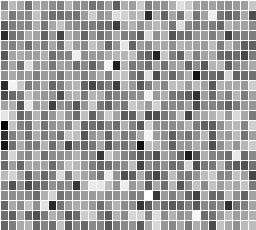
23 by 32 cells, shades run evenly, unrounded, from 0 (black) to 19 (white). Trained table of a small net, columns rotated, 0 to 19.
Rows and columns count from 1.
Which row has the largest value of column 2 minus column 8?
9
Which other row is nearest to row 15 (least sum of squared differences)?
23
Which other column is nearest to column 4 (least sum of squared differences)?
6
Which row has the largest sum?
1
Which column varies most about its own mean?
19
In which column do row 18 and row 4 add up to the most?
14
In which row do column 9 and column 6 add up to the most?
21
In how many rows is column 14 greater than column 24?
9
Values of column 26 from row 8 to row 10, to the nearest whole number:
8 12 12
